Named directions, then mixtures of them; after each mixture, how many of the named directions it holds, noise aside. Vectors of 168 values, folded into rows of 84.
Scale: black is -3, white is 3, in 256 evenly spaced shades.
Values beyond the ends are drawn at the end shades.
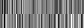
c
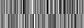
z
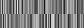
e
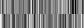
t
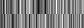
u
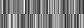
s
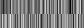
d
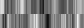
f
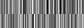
one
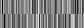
four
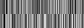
four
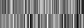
four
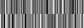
four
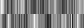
one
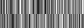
one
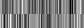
four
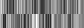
three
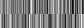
three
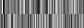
two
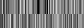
two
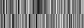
one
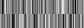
four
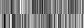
four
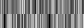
four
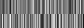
two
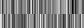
one
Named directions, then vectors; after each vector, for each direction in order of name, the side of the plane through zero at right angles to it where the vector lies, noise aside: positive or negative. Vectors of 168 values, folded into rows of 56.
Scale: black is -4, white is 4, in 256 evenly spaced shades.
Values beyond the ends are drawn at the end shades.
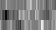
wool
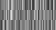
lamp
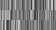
negative, negative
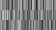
negative, negative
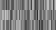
negative, negative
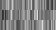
positive, positive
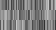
negative, negative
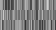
negative, negative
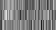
positive, negative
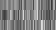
positive, positive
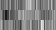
negative, positive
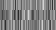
positive, positive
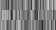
negative, negative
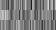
negative, negative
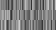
negative, negative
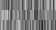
negative, negative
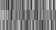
negative, negative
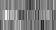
positive, negative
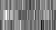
positive, negative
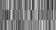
positive, positive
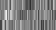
positive, negative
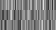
positive, positive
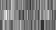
positive, negative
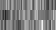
positive, positive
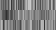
negative, positive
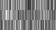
positive, negative
